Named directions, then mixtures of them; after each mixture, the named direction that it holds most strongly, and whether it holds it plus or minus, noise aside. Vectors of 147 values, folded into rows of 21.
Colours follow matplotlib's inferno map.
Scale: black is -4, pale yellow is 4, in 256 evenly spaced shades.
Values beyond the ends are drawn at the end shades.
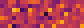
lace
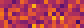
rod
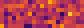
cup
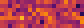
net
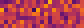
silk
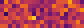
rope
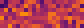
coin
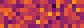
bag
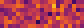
bag, minus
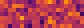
net, plus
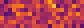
bag, minus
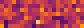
bag, plus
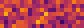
bag, plus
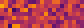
lace, minus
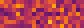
bag, minus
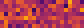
rope, plus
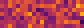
net, minus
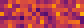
net, minus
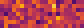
bag, minus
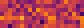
net, plus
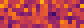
coin, minus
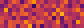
rod, minus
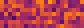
rope, minus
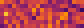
rope, minus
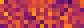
rope, minus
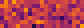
rod, minus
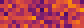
rope, plus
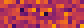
lace, plus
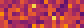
rod, plus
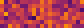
rope, minus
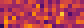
cup, minus
